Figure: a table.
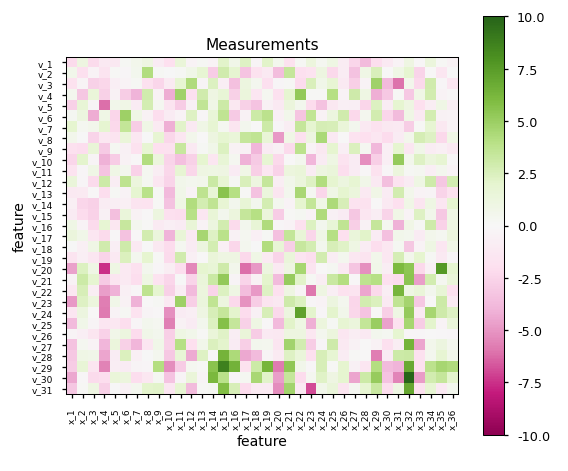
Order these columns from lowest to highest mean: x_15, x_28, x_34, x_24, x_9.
x_28, x_9, x_24, x_34, x_15
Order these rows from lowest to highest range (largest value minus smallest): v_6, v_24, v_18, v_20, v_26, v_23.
v_26, v_18, v_6, v_23, v_24, v_20
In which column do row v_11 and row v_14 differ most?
x_12
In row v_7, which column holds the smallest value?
x_10
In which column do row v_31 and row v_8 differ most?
x_23
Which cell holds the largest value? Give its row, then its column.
v_30, x_32
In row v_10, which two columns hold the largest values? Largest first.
x_31, x_8
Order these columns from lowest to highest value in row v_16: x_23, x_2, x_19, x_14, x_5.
x_5, x_2, x_14, x_23, x_19
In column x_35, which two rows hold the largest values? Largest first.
v_20, v_29
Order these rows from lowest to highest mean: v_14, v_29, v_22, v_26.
v_22, v_26, v_14, v_29
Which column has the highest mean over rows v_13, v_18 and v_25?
x_15
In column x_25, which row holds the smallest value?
v_2
